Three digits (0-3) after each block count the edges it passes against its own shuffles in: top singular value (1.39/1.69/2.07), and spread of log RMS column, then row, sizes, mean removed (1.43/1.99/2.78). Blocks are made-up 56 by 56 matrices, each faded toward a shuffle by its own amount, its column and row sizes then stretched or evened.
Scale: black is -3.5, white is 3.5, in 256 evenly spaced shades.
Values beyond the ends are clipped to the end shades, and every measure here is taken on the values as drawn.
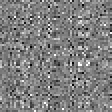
3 2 1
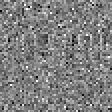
2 0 0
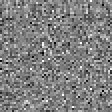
2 1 0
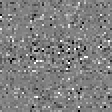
1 1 2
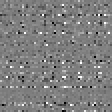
1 1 3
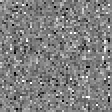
1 2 0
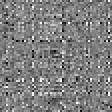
3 2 2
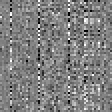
3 3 0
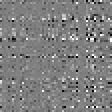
3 3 3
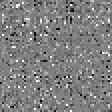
2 1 1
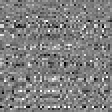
3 0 3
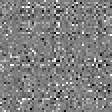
3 1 2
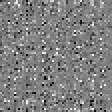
2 2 1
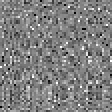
3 0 0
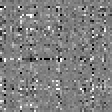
2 3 2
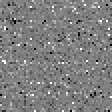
0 0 1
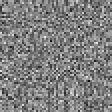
3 0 0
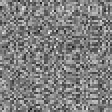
3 0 0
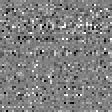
1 0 3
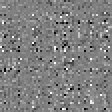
0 2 2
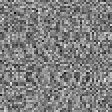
3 0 0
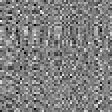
3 2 0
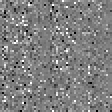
0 2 0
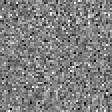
1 0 0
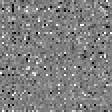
0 1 2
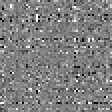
0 2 3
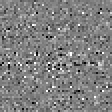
1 1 2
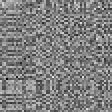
3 0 0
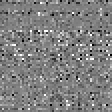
0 2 3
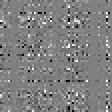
2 3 3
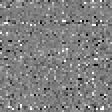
0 1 2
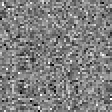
2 0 0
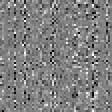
3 3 0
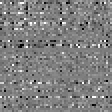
2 0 3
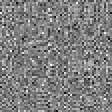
3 1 0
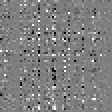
2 3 2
